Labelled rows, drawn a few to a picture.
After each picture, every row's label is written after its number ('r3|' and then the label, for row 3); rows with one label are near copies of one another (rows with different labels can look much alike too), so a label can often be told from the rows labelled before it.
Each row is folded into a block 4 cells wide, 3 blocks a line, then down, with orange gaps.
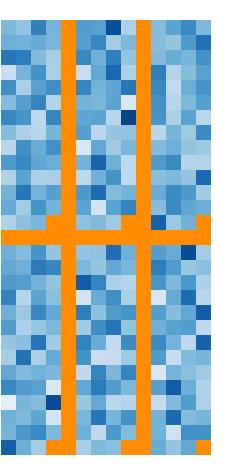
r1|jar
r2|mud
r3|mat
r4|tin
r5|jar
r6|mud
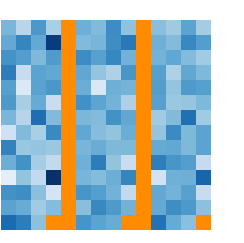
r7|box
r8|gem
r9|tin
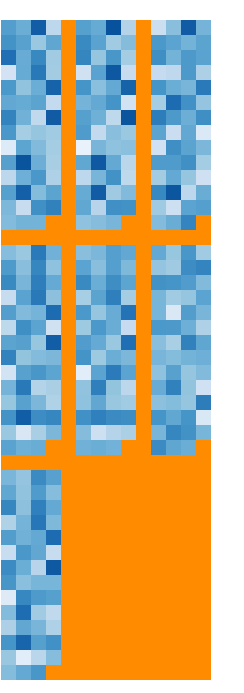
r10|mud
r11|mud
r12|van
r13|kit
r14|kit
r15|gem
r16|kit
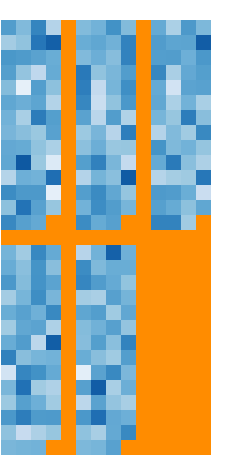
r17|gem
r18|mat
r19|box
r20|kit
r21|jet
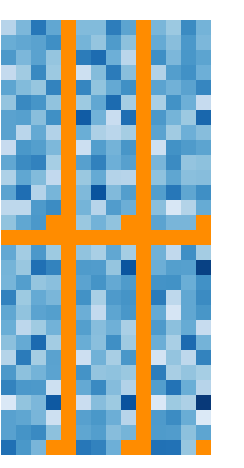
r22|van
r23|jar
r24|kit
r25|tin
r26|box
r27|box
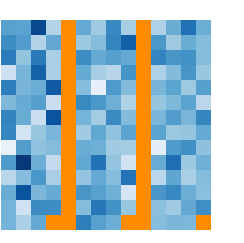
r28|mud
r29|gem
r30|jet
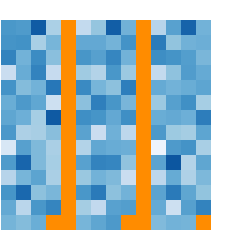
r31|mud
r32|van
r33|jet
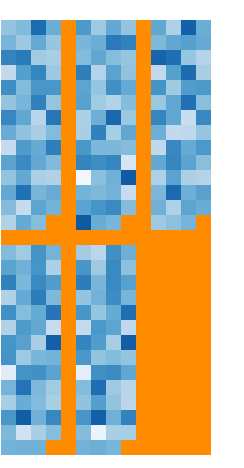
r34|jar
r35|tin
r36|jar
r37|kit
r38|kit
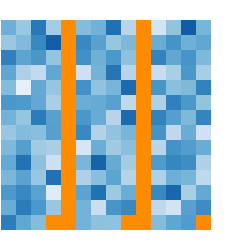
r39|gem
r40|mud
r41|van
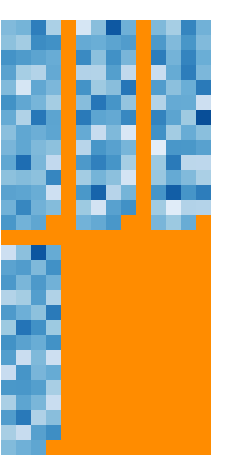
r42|gem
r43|van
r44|kit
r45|van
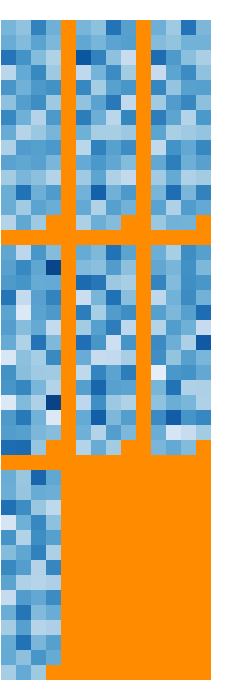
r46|jar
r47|jar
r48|jar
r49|box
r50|jar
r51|kit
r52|jar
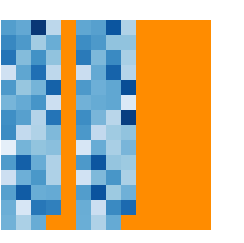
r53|mud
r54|mud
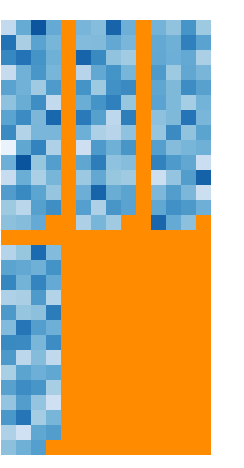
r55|jet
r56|jar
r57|tin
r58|van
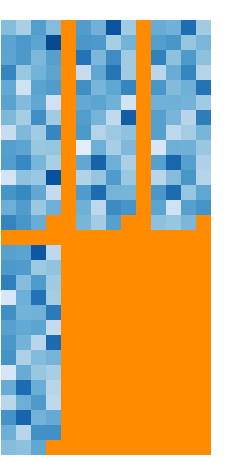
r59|box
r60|mud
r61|mud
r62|mud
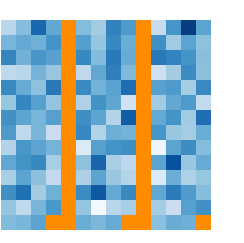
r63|van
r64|kit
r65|jet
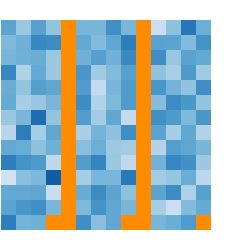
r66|tin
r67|mat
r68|van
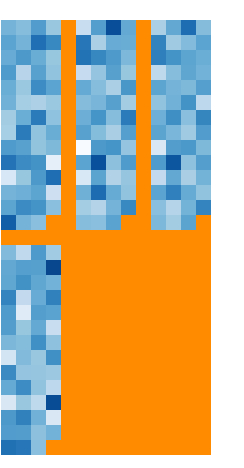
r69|tin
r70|jet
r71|jet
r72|box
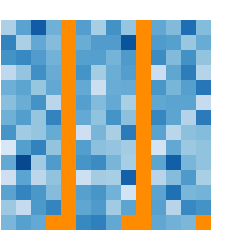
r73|jet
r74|box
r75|mud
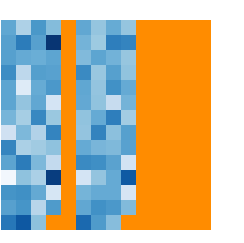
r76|box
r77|tin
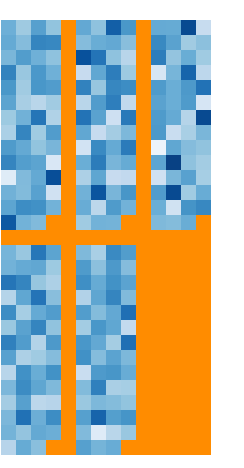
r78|tin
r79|jar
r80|mud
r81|jar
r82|kit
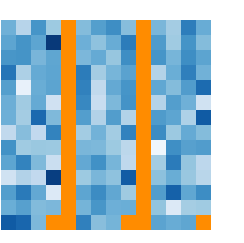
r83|box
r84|mat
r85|kit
